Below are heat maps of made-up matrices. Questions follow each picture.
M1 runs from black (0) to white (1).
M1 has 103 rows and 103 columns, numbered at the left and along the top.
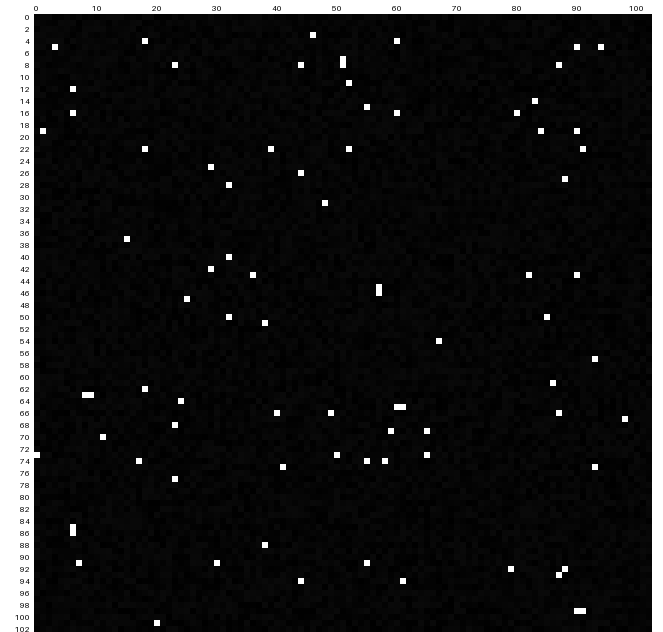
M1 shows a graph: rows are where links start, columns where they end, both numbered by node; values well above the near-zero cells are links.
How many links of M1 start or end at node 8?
5
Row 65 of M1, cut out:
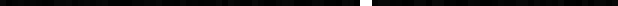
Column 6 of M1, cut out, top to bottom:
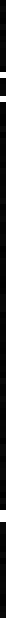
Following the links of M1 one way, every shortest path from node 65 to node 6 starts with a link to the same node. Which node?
node 61
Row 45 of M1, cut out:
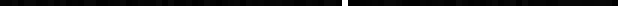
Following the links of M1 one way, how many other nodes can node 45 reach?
3
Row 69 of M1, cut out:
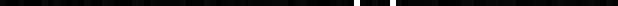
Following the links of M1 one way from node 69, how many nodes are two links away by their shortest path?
2
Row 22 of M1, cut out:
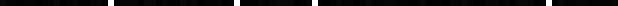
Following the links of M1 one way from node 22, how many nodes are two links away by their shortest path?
3
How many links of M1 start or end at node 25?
2
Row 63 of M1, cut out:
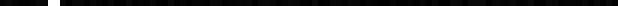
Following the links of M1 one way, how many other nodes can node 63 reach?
7
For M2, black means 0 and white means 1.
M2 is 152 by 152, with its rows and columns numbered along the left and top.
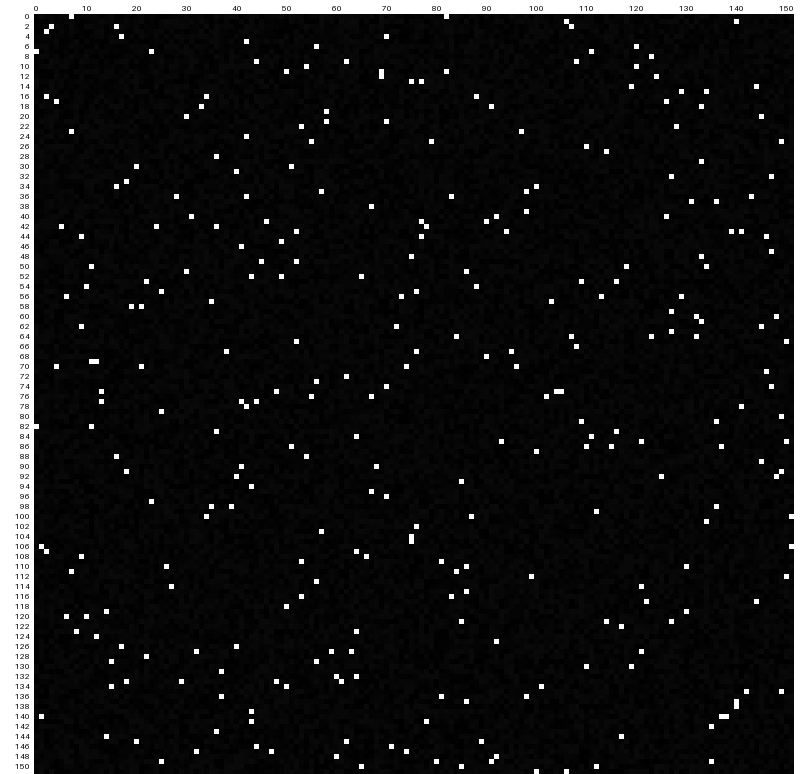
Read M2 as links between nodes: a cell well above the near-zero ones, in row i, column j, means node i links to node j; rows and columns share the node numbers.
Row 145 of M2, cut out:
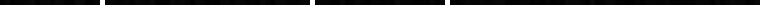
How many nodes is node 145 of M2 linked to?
3
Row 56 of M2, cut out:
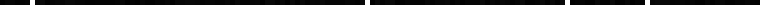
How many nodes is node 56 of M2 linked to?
4
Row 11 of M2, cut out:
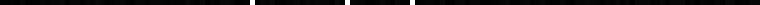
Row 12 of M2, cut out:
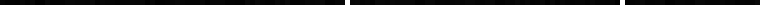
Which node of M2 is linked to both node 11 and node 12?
node 69
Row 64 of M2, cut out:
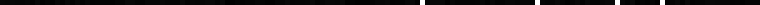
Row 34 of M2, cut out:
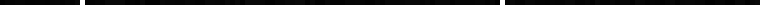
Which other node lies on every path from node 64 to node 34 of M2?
node 16
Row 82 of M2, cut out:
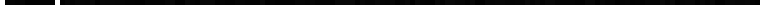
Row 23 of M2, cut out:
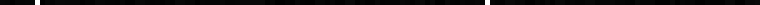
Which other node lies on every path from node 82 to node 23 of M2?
node 7
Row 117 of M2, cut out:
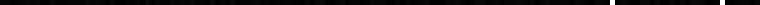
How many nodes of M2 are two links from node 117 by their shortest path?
1
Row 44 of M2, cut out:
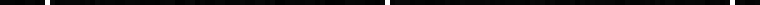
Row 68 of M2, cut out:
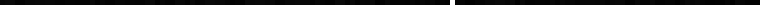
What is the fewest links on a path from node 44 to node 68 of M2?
4
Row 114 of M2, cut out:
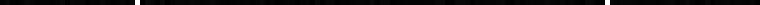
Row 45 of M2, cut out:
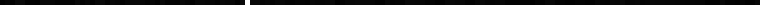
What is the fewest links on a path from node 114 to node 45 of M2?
7
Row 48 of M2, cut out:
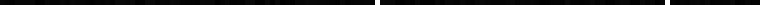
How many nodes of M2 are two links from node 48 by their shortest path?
6
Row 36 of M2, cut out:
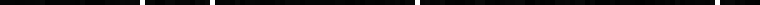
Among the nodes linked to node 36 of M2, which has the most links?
node 42
